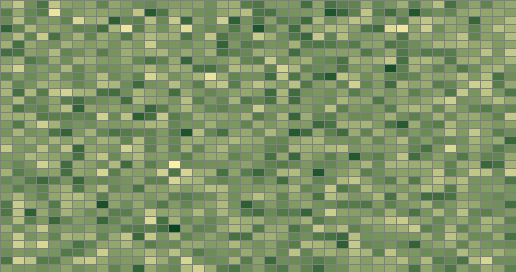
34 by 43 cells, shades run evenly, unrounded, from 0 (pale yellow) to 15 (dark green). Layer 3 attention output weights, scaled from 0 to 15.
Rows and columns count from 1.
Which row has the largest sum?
17
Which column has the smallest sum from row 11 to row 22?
40
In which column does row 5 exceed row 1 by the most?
5
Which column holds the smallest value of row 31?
4
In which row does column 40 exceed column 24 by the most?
9
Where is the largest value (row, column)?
29, 15
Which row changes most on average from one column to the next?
3
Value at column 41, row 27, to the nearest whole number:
10
